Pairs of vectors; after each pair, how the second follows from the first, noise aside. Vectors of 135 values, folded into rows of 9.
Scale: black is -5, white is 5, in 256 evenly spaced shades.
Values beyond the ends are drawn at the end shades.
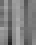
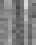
reversed, negated.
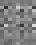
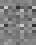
negated.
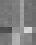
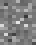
shuffled.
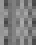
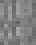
wrapped around, negated, shrunk.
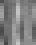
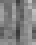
reversed, negated.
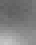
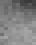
reversed, negated.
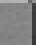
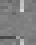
wrapped around, negated, partly zeroed.
